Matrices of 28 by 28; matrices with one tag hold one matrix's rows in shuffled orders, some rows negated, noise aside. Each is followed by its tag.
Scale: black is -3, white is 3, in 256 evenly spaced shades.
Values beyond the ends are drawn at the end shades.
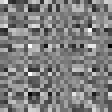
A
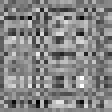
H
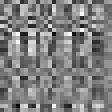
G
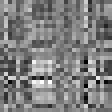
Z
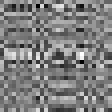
H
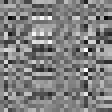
Z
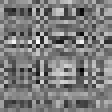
H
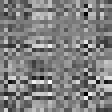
Z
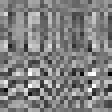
A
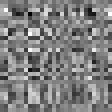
A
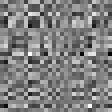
A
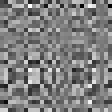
A
